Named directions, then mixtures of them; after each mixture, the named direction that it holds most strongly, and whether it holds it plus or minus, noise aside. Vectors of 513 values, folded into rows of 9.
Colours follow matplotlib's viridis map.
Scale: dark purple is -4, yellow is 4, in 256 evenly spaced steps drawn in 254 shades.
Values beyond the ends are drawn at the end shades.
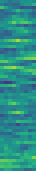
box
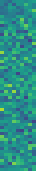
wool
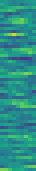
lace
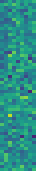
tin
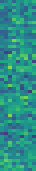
tin, plus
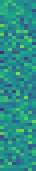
wool, minus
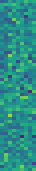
tin, plus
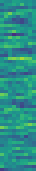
lace, minus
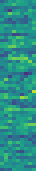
lace, minus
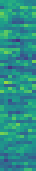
box, minus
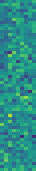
tin, plus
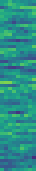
box, minus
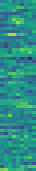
lace, plus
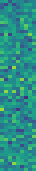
wool, plus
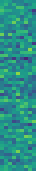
wool, minus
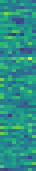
lace, minus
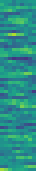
lace, plus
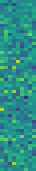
wool, plus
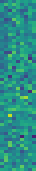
tin, plus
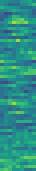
box, plus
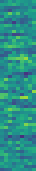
lace, minus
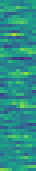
lace, plus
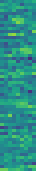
lace, plus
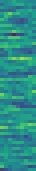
lace, minus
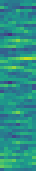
box, plus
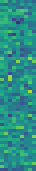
tin, minus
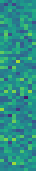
wool, plus
